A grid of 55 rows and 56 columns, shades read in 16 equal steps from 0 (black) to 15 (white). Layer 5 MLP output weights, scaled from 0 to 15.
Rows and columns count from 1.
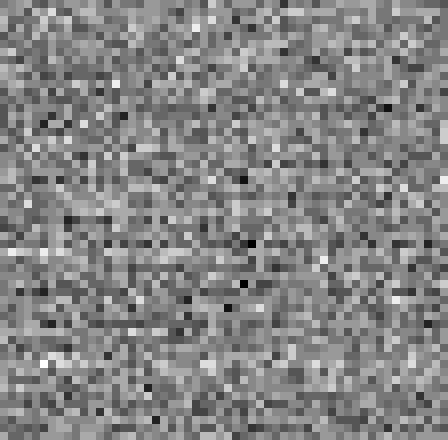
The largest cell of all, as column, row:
6, 46
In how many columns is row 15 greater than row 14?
29
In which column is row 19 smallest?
17
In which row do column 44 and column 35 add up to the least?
34
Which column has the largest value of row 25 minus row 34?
52
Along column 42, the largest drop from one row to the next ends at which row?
50
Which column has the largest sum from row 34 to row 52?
40
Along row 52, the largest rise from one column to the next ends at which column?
14
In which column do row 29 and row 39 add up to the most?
15
